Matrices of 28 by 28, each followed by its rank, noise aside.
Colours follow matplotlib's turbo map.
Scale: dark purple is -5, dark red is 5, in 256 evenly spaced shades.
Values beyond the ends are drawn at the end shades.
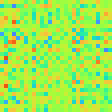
four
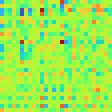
four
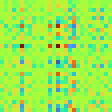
two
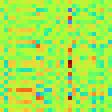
three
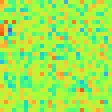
six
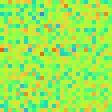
six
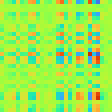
one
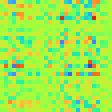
three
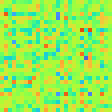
six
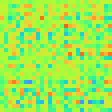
four
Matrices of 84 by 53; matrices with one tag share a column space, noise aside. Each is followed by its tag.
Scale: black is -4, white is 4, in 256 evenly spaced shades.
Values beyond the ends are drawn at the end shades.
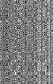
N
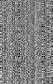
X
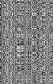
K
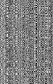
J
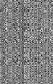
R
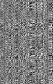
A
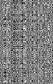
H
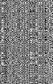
R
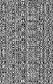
H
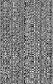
X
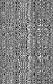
A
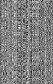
N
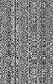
X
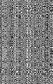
J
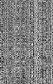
X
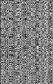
K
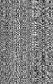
N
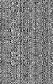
R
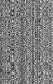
N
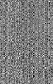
X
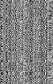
N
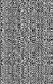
R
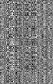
K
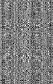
A
